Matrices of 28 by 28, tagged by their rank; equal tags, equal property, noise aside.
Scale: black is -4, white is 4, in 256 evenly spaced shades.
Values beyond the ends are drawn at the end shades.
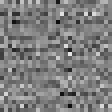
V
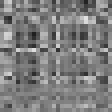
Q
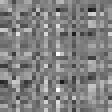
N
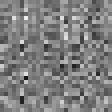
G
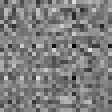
G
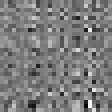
N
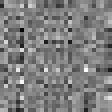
N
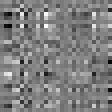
Q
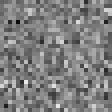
V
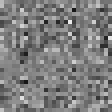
G
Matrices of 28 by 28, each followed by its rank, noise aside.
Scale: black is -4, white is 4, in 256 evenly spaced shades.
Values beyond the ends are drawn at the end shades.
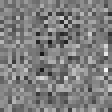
four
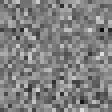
six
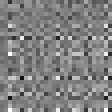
two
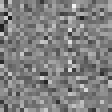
five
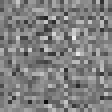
six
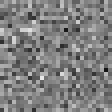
six
